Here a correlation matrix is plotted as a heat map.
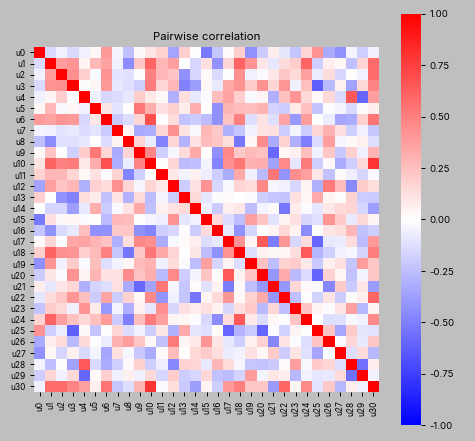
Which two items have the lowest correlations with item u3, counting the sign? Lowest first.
u25, u13
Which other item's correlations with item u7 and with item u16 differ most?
u12
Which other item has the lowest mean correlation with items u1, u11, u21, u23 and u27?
u8
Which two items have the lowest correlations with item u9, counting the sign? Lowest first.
u21, u16
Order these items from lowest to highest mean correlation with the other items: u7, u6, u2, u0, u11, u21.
u21, u0, u7, u11, u6, u2
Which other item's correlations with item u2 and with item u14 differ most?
u30
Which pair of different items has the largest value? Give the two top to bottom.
u10, u30
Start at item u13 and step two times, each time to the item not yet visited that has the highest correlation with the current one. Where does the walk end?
u0
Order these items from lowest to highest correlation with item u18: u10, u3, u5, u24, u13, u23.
u13, u23, u5, u3, u10, u24
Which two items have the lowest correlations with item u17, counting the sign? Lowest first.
u25, u21
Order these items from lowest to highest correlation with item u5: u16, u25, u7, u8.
u16, u25, u7, u8
